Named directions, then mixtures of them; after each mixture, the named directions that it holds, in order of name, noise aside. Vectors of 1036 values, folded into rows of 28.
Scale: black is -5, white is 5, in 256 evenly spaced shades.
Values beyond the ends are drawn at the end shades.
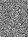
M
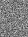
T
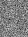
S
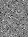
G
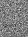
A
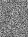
M, T.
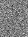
G, M, T.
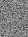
T.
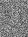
M.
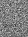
A.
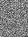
M, S, T.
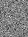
A, G.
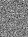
G, S, T.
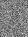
M.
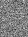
G, T.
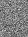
A.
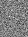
A, G, S.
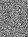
M.
